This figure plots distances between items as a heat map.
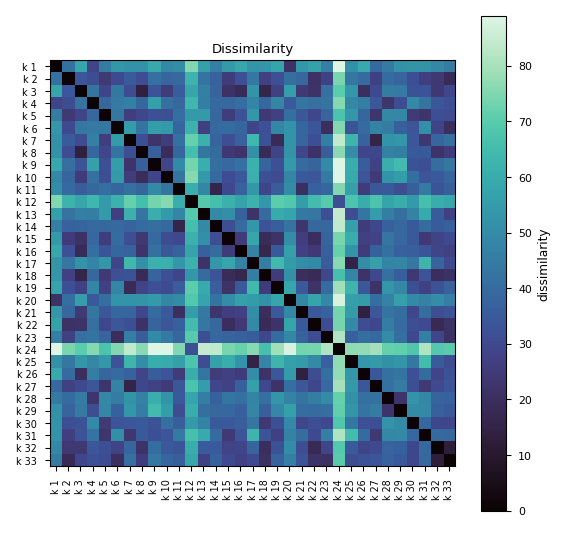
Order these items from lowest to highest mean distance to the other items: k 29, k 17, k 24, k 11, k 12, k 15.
k 15, k 11, k 29, k 17, k 12, k 24
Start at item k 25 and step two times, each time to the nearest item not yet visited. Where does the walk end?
k 13
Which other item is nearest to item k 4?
k 28
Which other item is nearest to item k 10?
k 8
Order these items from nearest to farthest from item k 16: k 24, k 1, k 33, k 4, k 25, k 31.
k 33, k 31, k 4, k 25, k 1, k 24
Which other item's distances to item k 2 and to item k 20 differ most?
k 22
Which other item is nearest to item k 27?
k 7
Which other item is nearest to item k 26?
k 21
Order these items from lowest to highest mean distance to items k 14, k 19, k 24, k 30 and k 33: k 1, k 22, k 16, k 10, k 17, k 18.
k 18, k 22, k 16, k 10, k 17, k 1
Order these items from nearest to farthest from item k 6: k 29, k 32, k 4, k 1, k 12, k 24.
k 32, k 29, k 4, k 1, k 12, k 24
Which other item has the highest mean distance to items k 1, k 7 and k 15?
k 24
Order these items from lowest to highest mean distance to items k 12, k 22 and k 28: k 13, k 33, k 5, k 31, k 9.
k 33, k 5, k 31, k 13, k 9
